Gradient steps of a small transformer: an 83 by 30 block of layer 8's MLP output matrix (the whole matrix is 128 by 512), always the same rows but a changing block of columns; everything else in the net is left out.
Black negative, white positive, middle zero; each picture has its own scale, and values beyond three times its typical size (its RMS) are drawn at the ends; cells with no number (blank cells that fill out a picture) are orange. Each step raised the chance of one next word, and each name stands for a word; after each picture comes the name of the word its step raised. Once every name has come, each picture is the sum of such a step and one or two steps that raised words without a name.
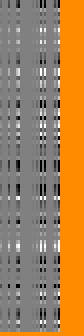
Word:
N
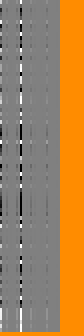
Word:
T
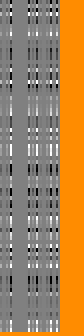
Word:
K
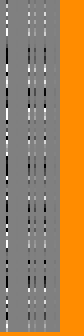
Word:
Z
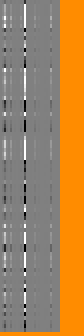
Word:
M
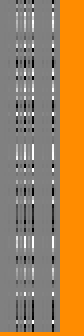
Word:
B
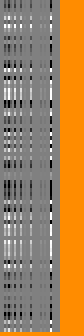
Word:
N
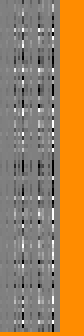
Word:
N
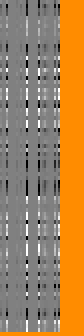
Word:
N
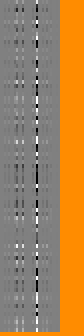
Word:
T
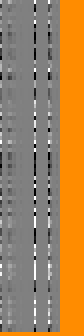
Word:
T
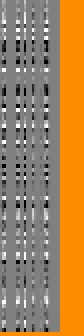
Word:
Z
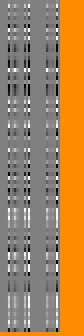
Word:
K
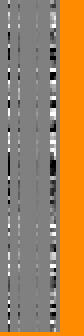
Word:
M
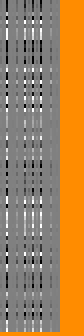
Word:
K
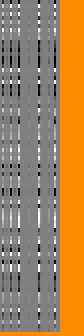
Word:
K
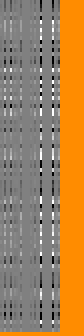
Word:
B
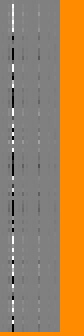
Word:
Z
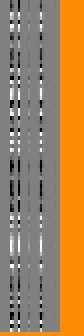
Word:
N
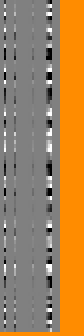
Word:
K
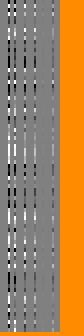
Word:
K
